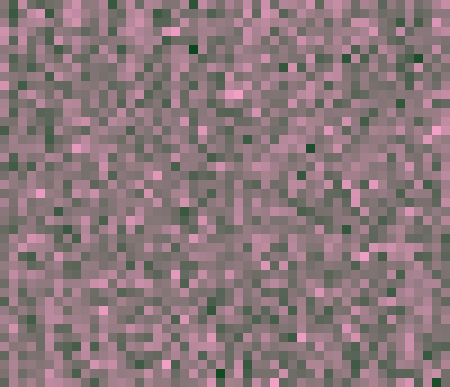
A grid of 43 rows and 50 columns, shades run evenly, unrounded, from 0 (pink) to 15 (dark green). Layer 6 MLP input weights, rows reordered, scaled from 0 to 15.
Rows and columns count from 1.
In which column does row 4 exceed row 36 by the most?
6
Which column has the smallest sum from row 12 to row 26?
50
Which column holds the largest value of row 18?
24
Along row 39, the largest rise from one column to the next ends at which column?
11
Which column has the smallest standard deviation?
43
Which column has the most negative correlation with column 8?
47
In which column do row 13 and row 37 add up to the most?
25
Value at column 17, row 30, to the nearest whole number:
11
